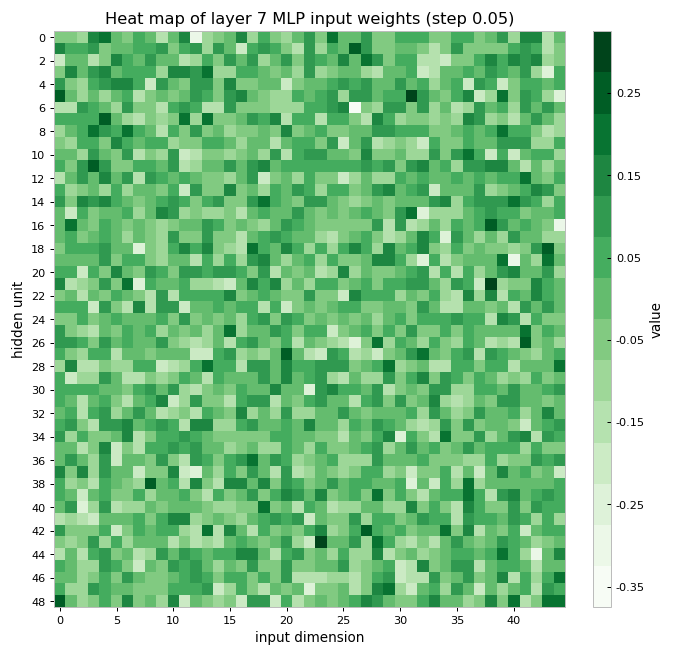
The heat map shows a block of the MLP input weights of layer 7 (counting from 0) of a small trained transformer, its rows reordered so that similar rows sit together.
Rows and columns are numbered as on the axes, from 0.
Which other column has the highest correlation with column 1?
13
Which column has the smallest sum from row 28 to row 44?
2
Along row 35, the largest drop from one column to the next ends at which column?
5
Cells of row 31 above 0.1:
2
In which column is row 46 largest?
44
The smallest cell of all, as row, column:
6, 26
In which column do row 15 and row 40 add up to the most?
31
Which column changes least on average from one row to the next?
8
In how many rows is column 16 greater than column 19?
19
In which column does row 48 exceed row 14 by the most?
43
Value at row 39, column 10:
0
